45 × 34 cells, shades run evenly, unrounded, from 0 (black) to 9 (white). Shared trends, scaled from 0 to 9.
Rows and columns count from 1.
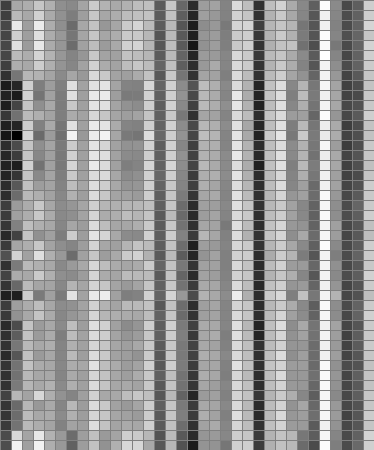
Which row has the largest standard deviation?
14
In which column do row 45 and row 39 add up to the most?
30
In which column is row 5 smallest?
18
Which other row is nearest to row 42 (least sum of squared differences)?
20
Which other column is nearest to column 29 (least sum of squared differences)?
15
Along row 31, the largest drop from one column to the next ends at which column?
24
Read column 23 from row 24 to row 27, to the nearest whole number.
6 7 7 7
